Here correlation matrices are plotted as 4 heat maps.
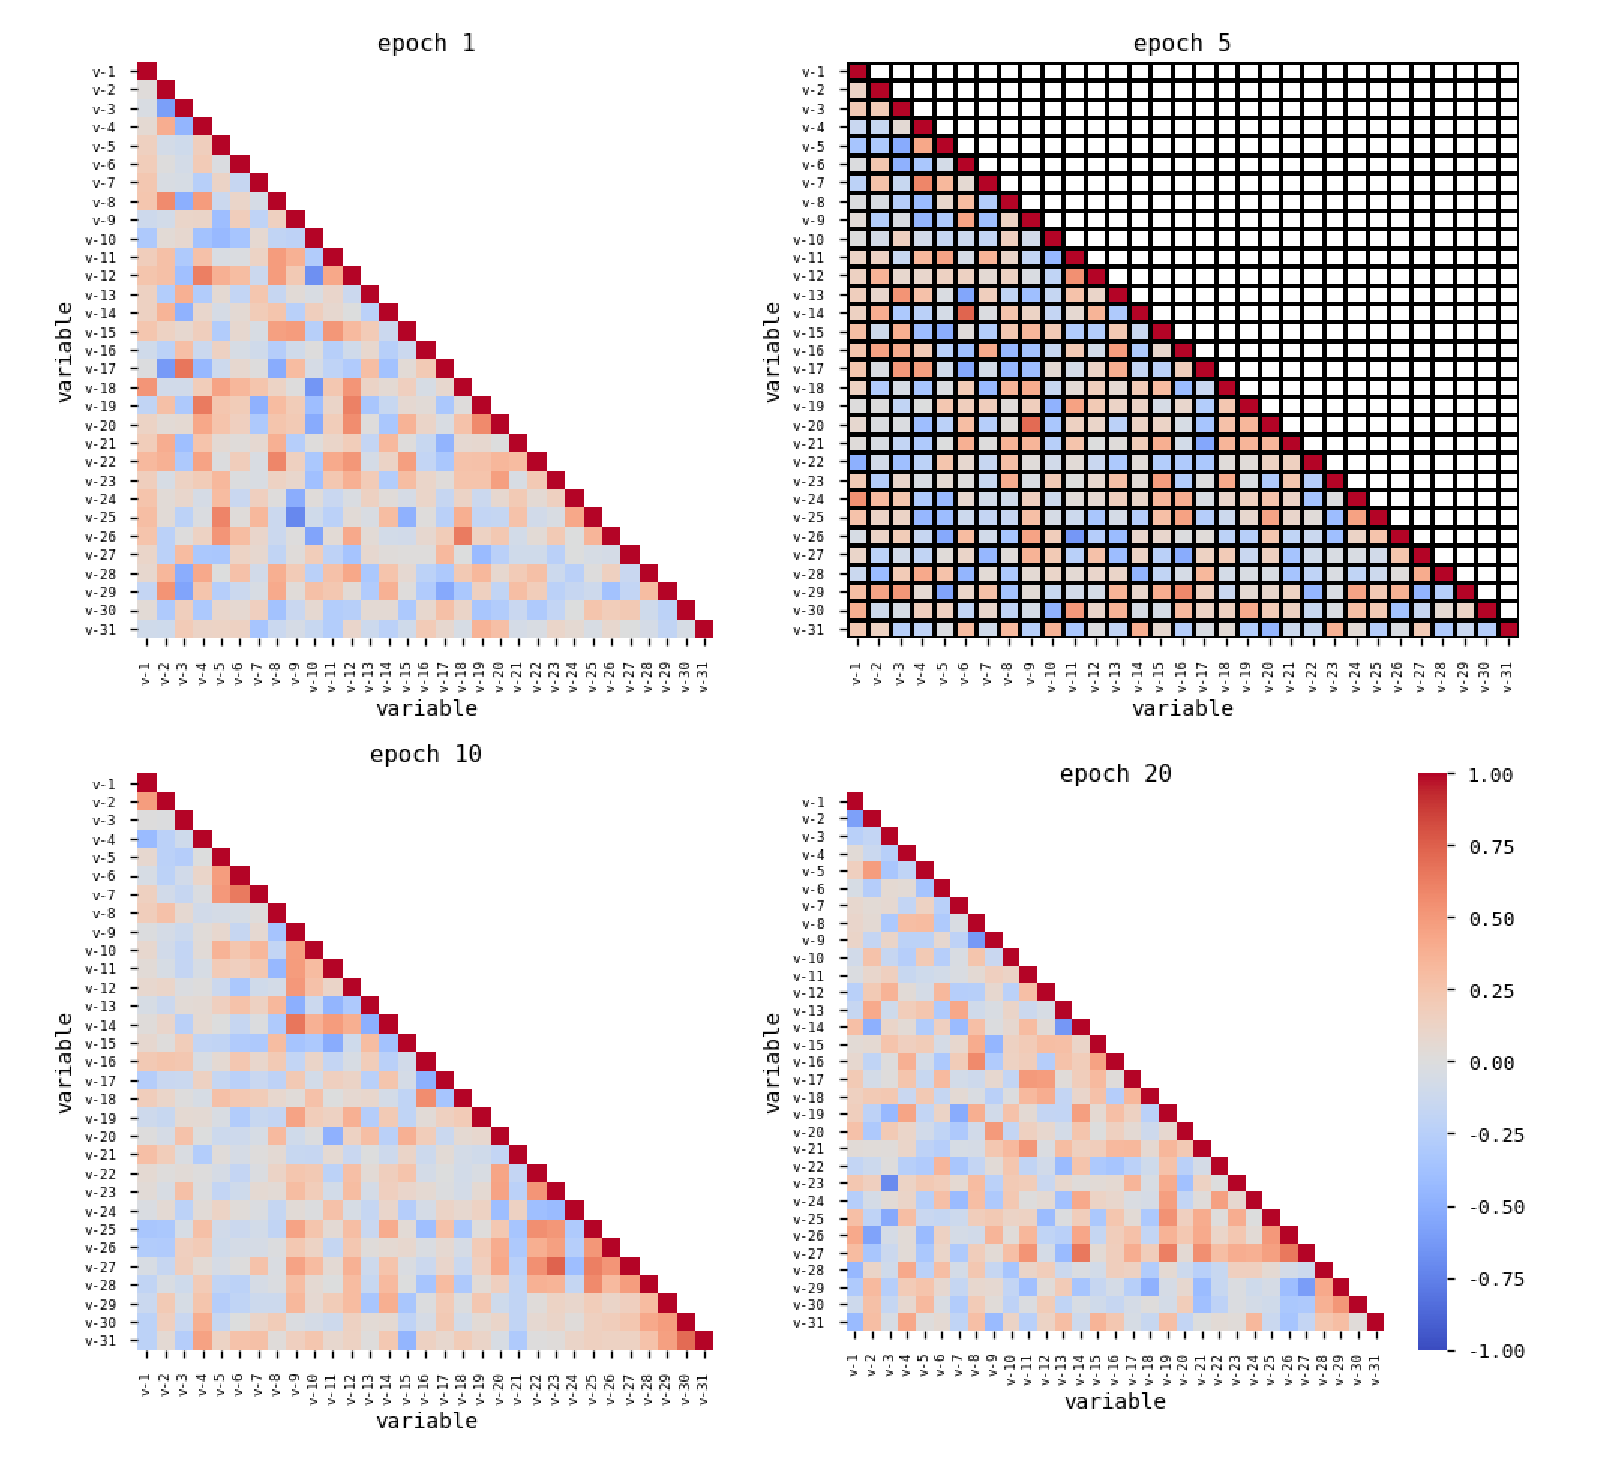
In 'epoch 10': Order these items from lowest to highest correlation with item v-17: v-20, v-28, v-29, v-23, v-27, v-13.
v-13, v-20, v-23, v-27, v-29, v-28
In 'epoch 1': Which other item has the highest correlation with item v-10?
v-29
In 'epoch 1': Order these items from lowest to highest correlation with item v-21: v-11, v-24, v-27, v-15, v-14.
v-27, v-15, v-11, v-24, v-14
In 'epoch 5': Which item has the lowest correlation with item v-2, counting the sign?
v-28
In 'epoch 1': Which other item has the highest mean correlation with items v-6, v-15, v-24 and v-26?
v-18
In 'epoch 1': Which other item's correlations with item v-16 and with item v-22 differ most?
v-8
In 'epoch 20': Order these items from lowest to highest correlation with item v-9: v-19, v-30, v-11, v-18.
v-18, v-19, v-30, v-11
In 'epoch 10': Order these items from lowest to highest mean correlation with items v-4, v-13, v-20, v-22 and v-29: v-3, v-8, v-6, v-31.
v-6, v-3, v-8, v-31
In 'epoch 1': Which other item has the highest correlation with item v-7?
v-25
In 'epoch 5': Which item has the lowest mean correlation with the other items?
v-22
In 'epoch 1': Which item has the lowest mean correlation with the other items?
v-10
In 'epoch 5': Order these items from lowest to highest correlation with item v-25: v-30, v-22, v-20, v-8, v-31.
v-31, v-8, v-22, v-30, v-20
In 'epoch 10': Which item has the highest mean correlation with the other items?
v-27
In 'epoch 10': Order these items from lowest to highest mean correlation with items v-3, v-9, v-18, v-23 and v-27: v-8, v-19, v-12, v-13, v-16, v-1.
v-13, v-8, v-1, v-16, v-19, v-12
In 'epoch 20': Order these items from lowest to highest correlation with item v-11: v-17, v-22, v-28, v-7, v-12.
v-22, v-7, v-28, v-12, v-17
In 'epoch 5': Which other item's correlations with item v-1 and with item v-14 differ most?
v-6
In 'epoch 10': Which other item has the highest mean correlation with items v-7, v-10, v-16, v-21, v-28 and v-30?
v-31
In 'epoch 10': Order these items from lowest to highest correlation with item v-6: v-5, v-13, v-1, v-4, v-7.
v-1, v-4, v-13, v-5, v-7
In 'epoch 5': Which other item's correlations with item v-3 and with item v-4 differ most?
v-5
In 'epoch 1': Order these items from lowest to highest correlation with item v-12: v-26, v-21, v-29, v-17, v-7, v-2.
v-17, v-7, v-29, v-21, v-2, v-26
